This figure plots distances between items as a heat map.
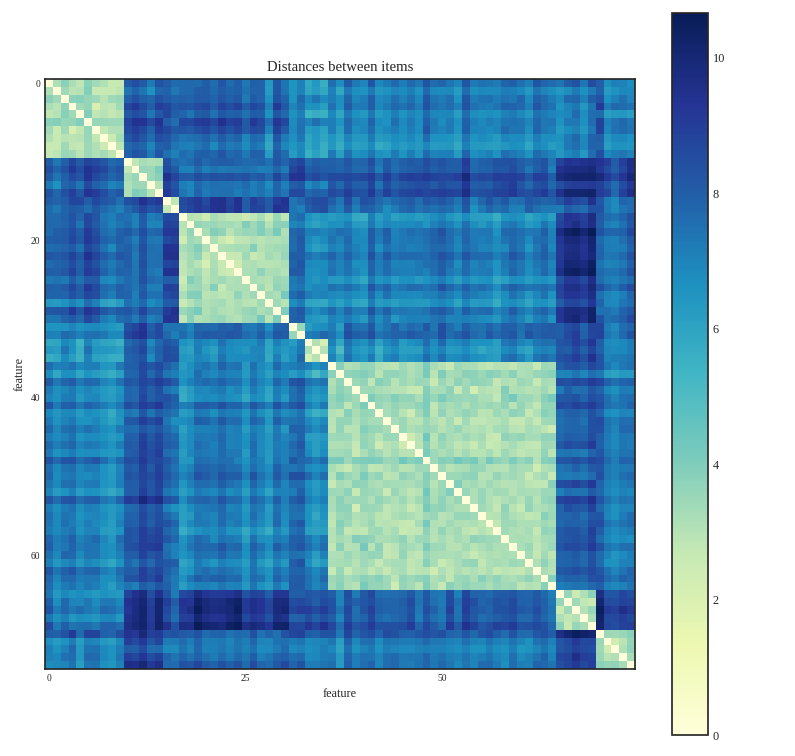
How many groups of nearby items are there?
9
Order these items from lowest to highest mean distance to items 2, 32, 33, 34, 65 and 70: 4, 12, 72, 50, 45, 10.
4, 72, 45, 50, 10, 12
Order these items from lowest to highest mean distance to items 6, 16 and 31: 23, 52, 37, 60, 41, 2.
2, 37, 52, 60, 41, 23
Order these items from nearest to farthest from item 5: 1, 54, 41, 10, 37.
1, 37, 54, 41, 10
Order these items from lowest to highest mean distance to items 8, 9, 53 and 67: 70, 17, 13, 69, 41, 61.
61, 41, 69, 17, 13, 70
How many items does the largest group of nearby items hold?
29
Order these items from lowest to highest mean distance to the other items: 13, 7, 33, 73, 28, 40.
40, 28, 7, 33, 73, 13
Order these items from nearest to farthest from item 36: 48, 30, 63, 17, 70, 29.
63, 48, 17, 30, 29, 70
